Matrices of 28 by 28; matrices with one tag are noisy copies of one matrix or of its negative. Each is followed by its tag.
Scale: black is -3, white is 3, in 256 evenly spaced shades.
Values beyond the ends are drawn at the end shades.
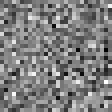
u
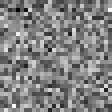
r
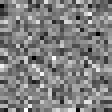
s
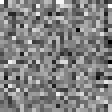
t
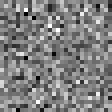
r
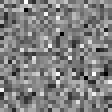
u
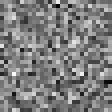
u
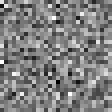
u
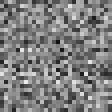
u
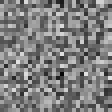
t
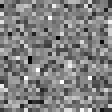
s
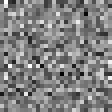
t
